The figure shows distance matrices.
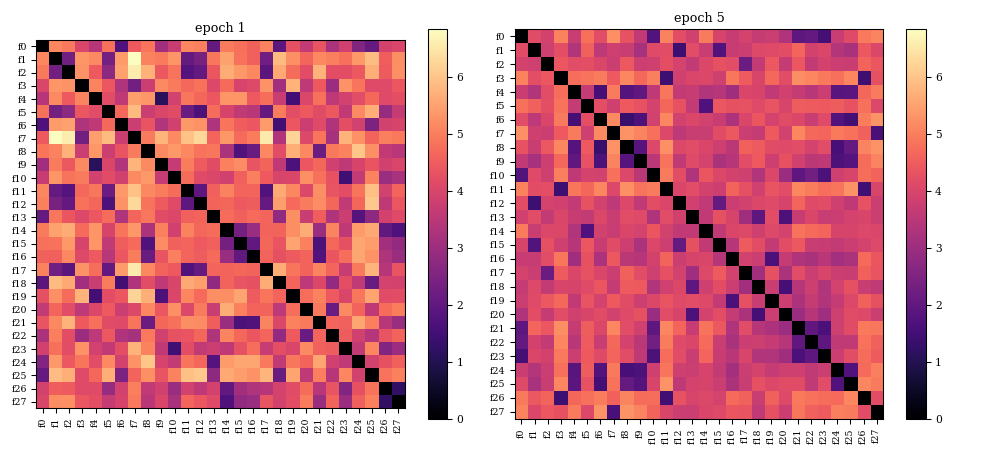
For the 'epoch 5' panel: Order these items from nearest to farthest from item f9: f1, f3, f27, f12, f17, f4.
f4, f1, f12, f17, f3, f27
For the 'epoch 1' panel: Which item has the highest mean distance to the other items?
f7
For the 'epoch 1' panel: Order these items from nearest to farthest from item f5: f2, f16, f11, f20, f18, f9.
f11, f2, f16, f9, f20, f18
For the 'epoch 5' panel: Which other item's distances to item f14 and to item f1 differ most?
f5
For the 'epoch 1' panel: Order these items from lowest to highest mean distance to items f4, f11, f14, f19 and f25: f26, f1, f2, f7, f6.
f26, f6, f2, f1, f7
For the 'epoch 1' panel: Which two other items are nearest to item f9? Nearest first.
f4, f19
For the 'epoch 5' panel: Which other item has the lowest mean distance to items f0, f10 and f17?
f23
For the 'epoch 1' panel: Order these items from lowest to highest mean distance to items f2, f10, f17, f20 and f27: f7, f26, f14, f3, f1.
f26, f1, f14, f3, f7
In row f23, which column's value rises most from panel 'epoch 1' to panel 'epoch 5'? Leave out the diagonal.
f26
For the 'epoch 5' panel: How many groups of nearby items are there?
9
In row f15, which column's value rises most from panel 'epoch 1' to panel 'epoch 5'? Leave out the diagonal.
f21
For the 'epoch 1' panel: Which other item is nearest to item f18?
f6
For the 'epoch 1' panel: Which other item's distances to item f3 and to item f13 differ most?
f24
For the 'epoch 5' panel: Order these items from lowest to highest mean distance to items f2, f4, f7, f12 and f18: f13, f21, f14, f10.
f13, f14, f10, f21
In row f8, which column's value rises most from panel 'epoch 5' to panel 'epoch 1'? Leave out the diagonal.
f24
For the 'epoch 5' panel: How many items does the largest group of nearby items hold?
6
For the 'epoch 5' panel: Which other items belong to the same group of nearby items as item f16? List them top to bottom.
f19
